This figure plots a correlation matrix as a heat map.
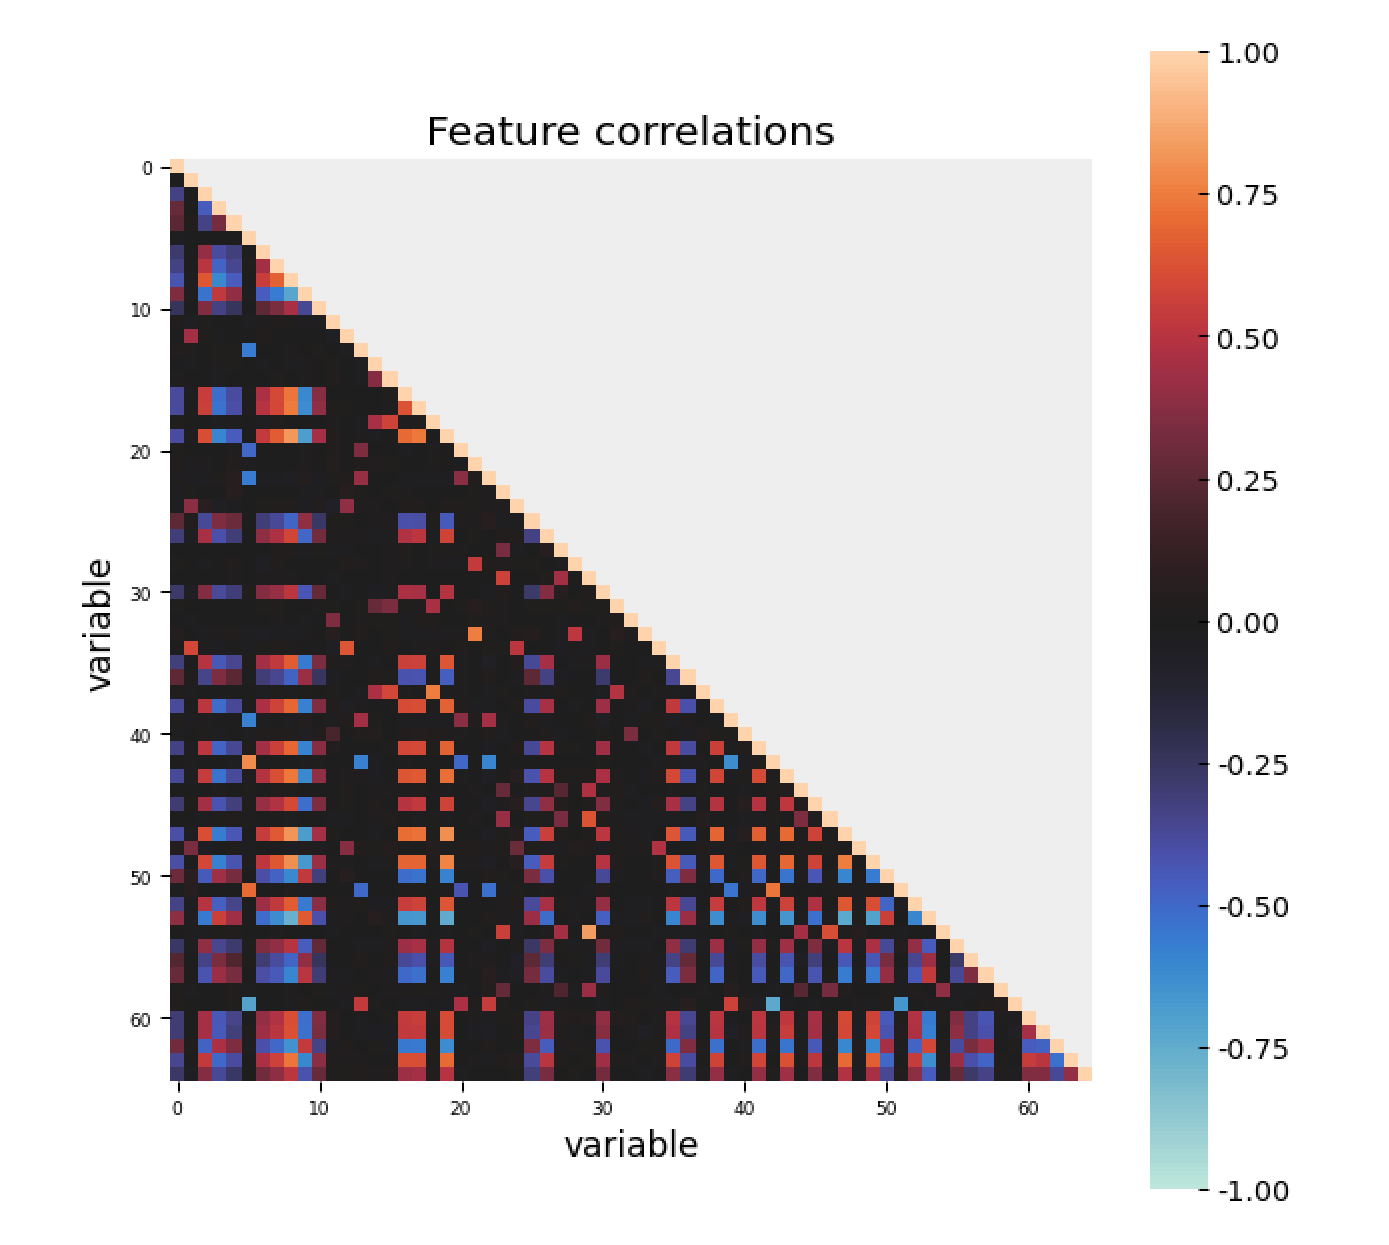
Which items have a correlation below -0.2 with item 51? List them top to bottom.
13, 20, 22, 39, 59
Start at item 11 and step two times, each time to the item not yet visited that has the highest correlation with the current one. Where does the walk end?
40
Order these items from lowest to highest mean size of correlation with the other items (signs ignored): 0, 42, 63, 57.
42, 0, 57, 63
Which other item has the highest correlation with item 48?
34
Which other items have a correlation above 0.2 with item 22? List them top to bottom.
13, 20, 39, 59
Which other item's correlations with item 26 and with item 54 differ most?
29
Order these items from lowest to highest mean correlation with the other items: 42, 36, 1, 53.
53, 36, 42, 1
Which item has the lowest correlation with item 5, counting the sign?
59
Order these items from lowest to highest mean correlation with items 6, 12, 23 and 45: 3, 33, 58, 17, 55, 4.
3, 4, 33, 58, 55, 17
